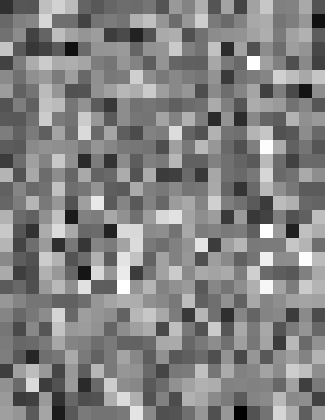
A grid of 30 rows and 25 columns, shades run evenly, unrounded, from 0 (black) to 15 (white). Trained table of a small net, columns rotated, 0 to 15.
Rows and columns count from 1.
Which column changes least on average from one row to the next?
2
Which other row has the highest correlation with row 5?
8
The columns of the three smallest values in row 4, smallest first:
6, 18, 3
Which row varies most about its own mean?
17
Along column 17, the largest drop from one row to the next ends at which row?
9
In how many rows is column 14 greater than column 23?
15
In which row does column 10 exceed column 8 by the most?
21
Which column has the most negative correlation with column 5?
23
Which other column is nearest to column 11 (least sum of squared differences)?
22
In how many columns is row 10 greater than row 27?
10
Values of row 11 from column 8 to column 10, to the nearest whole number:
9 8 7
